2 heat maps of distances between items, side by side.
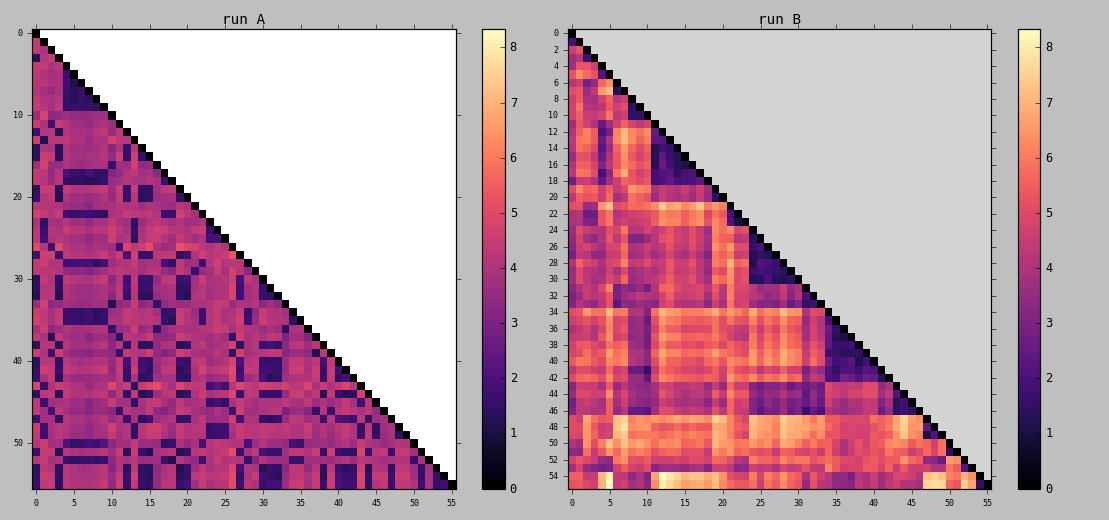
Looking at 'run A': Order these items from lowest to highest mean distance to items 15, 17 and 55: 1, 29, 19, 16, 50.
19, 50, 16, 29, 1
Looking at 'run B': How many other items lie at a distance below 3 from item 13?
8
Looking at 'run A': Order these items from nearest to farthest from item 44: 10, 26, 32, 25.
32, 10, 25, 26
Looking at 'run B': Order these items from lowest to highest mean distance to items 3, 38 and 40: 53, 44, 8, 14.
8, 53, 44, 14
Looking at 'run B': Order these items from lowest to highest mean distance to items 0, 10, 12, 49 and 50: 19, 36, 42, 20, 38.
36, 38, 42, 20, 19
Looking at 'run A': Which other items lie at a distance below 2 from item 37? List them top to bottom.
2, 11, 26, 39, 46
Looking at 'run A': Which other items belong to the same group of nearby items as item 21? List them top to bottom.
29
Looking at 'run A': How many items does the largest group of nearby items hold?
21
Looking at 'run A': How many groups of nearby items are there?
6
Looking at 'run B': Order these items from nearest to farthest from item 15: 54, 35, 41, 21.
41, 35, 21, 54
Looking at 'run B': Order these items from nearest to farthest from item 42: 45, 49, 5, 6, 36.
36, 45, 6, 49, 5
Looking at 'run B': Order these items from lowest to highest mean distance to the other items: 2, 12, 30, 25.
25, 30, 2, 12
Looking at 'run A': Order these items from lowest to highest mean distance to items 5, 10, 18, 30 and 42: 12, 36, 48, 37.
12, 36, 37, 48
